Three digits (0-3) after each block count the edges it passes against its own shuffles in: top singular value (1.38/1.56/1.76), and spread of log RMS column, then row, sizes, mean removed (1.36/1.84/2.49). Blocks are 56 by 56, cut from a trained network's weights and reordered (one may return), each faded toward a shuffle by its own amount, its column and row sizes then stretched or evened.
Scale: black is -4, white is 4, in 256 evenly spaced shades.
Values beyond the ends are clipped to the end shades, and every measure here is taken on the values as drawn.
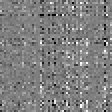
2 3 3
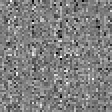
1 3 1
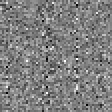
1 2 0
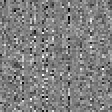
2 3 0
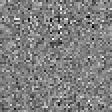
1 2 2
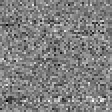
2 0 2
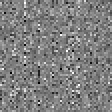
0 3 0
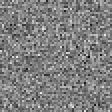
0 0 1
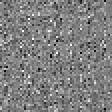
0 3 0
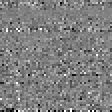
1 1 3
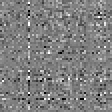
3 2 3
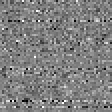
0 0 3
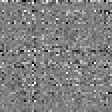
1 2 3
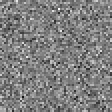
2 0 0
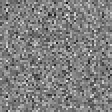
2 2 0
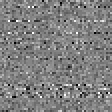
0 0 3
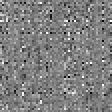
1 3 2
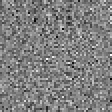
2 1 0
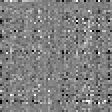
2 2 3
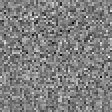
2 1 1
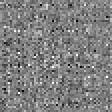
0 2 2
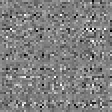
2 2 3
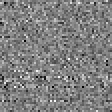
0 0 2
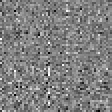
1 2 2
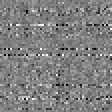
1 1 3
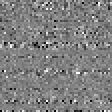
0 1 3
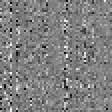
1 3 2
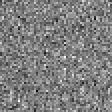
1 2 0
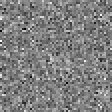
1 2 1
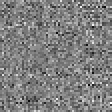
2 1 2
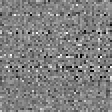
1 1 3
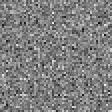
1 1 1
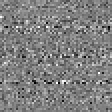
1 0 3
